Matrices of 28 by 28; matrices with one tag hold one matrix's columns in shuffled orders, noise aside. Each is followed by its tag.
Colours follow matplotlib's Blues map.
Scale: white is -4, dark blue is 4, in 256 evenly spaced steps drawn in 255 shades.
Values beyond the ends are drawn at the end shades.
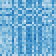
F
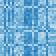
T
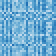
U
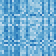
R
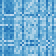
R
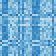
R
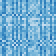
R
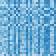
F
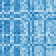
U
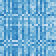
R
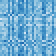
R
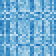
U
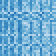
U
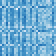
T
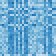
F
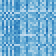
U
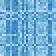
U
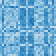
T
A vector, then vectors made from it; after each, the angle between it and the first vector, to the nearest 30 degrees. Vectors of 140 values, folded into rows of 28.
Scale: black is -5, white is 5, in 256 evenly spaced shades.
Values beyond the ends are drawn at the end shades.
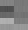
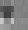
30 degrees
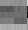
60 degrees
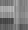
150 degrees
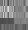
150 degrees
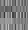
60 degrees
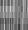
120 degrees
